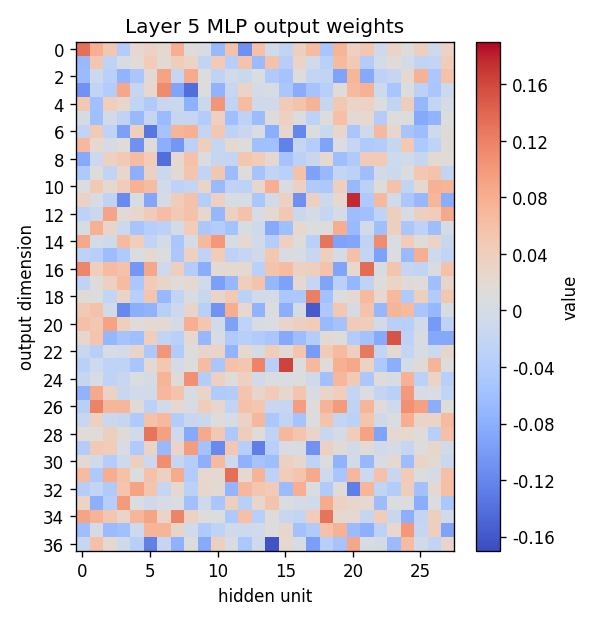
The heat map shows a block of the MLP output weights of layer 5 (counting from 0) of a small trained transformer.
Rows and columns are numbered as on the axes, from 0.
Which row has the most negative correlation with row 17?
11
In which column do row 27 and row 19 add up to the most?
24
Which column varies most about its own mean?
20
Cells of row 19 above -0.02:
15
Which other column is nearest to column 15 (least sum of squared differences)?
26
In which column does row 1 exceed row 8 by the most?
6
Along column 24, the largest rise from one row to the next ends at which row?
35
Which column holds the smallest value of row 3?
8
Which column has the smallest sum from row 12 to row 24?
4
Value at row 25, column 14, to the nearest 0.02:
0.04
